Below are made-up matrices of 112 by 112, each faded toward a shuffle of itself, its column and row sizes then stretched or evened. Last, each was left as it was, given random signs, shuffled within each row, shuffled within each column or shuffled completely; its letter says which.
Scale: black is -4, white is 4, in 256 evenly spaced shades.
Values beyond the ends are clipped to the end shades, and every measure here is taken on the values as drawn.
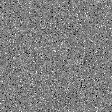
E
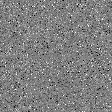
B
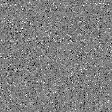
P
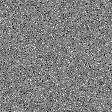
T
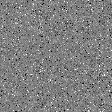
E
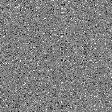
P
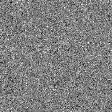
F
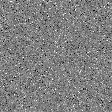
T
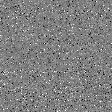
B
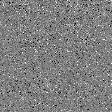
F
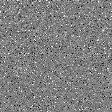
B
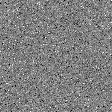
T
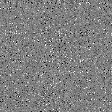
P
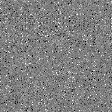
P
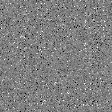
F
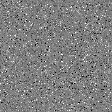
F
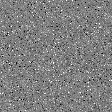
B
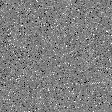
T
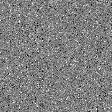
E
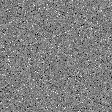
T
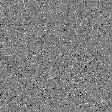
F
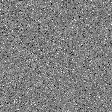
T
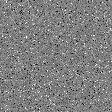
T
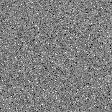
T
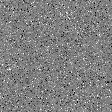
T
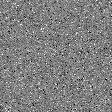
T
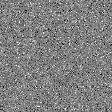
B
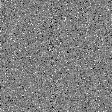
E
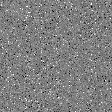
E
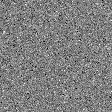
T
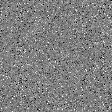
E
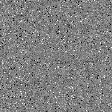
F
